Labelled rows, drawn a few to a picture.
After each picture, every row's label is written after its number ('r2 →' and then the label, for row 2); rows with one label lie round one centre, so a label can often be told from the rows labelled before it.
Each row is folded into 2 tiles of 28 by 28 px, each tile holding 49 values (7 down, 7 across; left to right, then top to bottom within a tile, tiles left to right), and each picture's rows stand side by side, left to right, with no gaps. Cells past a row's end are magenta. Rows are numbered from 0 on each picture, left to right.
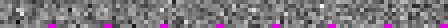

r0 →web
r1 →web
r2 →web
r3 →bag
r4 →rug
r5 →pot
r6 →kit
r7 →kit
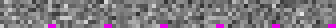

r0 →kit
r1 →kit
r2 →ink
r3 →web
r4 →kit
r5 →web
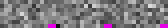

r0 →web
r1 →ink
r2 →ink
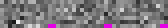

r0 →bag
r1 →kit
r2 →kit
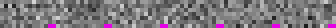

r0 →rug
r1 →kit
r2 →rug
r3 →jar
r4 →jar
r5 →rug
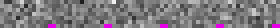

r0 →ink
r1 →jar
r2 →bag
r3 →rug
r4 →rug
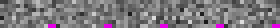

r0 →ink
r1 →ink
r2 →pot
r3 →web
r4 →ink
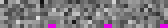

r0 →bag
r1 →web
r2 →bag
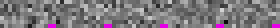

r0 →rug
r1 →pot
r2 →jar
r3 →bag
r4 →jar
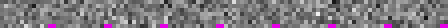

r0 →web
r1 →jar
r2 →rug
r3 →jar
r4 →kit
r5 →ink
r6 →web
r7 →web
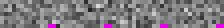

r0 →rug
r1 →ink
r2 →rug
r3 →web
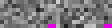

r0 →pot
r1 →bag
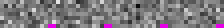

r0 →rug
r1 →bag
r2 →kit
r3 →web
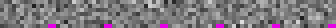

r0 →web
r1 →ink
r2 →ink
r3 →ink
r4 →ink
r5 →pot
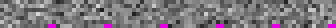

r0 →ink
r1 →ink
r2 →ink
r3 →ink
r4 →jar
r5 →pot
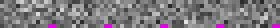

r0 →ink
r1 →web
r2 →jar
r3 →bag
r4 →pot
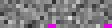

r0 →rug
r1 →kit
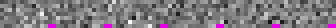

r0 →web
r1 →rug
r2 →bag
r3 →rug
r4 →jar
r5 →jar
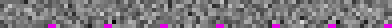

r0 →jar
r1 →rug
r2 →pot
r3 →jar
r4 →jar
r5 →pot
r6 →pot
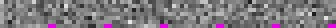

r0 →bag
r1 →rug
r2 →bag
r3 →jar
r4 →jar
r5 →web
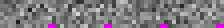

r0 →web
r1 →web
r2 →kit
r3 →web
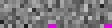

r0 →jar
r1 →jar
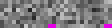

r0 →web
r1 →kit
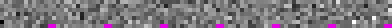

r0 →pot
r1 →kit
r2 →bag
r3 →jar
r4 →rug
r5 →ink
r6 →bag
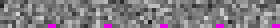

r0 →jar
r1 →rug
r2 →ink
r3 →bag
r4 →rug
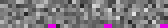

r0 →ink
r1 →ink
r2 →web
